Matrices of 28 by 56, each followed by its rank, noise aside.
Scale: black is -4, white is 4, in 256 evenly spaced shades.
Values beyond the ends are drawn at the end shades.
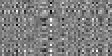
two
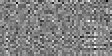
four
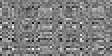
two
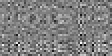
three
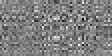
three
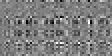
two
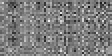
four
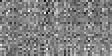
five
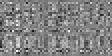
five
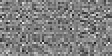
five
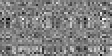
four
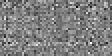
four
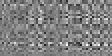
two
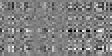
two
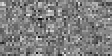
five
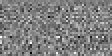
five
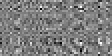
four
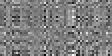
two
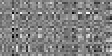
three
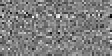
five
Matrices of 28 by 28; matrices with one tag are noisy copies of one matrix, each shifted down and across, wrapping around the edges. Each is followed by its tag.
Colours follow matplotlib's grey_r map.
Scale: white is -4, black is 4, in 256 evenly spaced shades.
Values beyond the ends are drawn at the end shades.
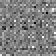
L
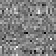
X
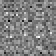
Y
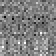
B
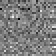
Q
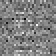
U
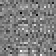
U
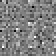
Y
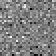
Q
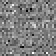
X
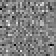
X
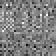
B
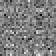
Y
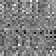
B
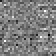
U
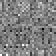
B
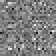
Y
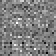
U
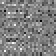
U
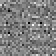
U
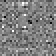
L
